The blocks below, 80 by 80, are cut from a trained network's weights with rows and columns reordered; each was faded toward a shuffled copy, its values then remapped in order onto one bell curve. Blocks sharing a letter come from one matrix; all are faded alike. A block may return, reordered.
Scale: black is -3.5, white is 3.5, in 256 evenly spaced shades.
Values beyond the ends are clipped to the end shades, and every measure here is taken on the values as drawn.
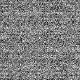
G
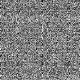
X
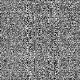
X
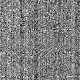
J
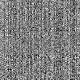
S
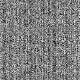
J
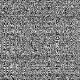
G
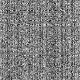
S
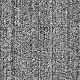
J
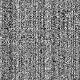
S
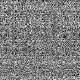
G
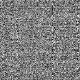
X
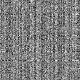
S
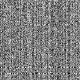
S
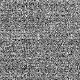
G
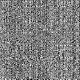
J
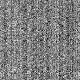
J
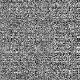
G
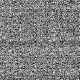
G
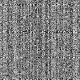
S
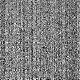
S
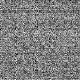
G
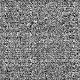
G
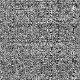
G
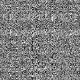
X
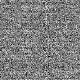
G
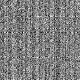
S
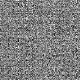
X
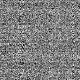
G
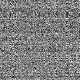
G
